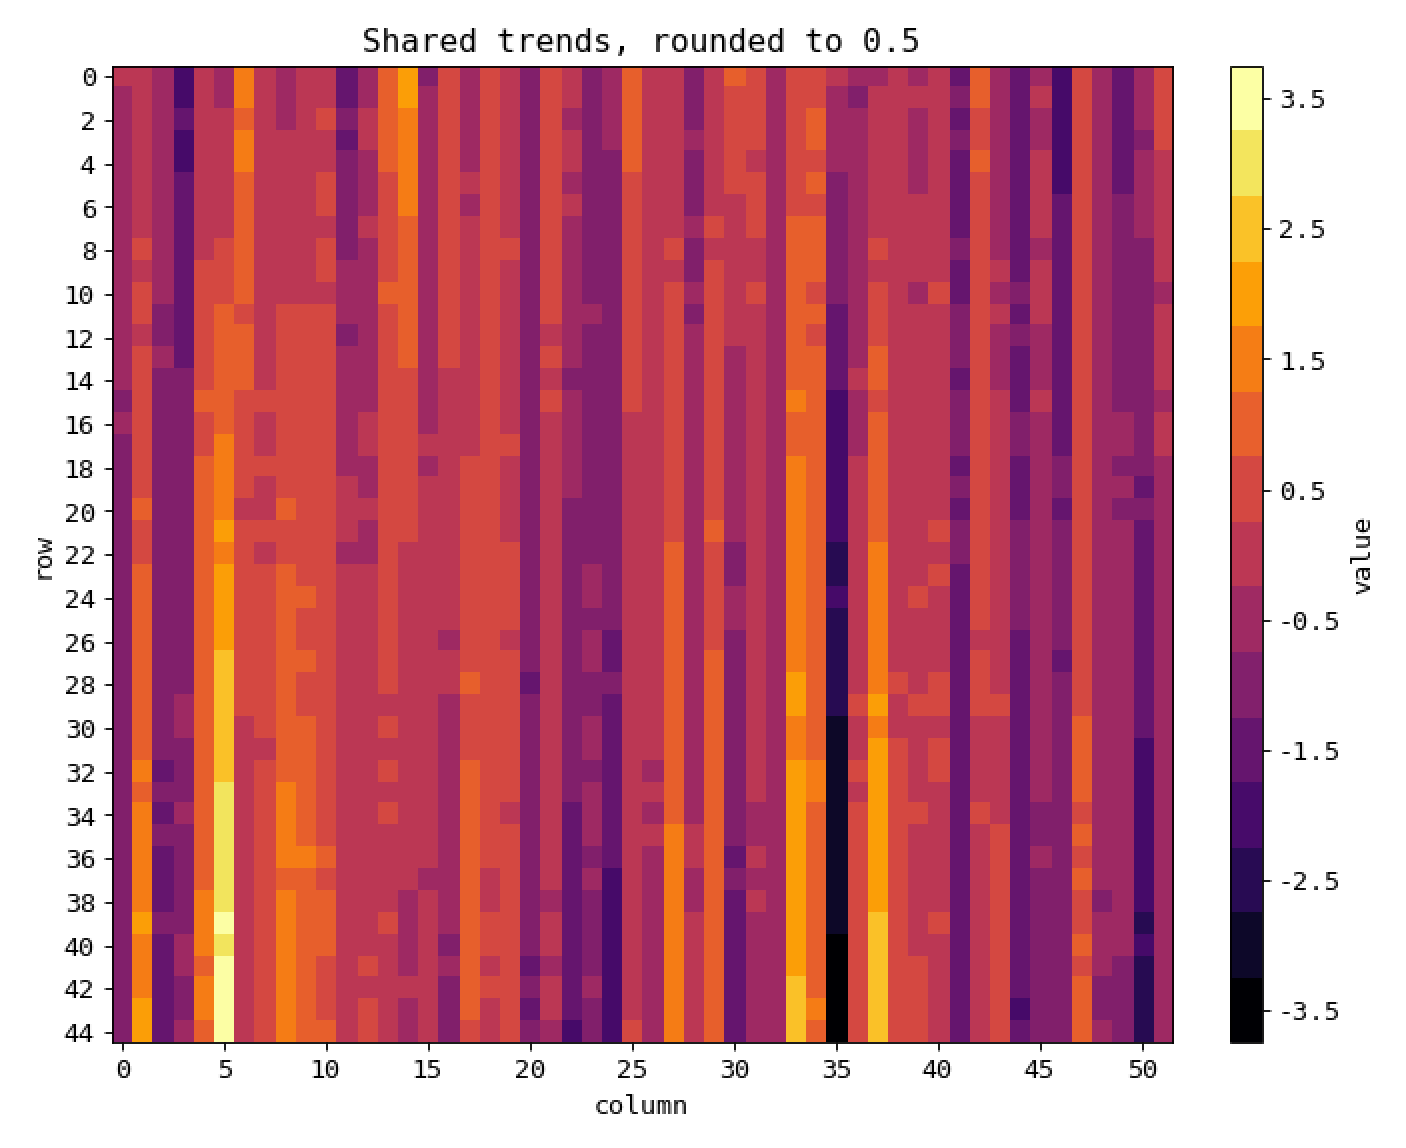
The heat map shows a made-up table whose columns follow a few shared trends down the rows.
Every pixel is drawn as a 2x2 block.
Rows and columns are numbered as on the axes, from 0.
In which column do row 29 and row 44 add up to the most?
5
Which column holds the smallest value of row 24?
35
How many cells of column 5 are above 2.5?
12
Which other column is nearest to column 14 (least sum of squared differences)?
6
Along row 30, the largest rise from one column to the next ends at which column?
36
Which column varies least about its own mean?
32
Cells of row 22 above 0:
18
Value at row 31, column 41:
-1.5
